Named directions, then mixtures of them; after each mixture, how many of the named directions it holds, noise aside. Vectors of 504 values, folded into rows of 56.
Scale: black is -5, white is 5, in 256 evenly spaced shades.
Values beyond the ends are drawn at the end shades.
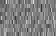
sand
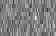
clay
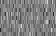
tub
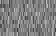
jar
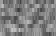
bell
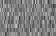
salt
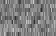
two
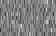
one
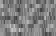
one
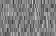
two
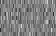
one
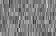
three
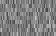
three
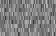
four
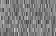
two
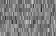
four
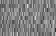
two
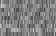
two
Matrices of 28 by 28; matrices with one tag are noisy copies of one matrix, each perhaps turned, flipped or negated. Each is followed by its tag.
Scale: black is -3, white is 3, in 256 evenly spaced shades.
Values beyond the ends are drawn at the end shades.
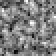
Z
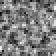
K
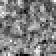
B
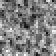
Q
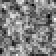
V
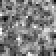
B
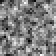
K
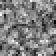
K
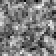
V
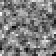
K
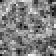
B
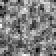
B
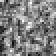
Q
